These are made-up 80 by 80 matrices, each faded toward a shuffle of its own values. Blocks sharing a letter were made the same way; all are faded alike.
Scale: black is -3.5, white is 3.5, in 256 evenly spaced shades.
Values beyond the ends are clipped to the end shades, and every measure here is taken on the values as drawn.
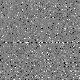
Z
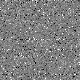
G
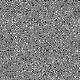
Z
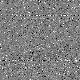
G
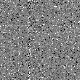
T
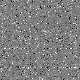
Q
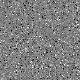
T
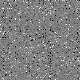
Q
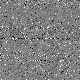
G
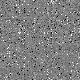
Q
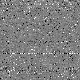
Z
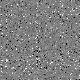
Q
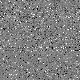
G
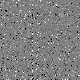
Q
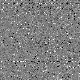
T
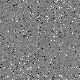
Q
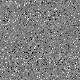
G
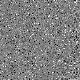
T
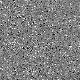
T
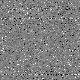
G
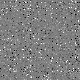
Q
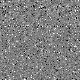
T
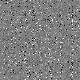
Q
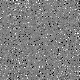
Q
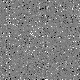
Q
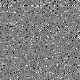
Z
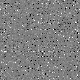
Q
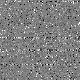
Z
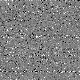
G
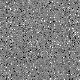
T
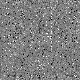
T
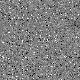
T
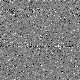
G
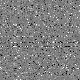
Z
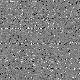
Z
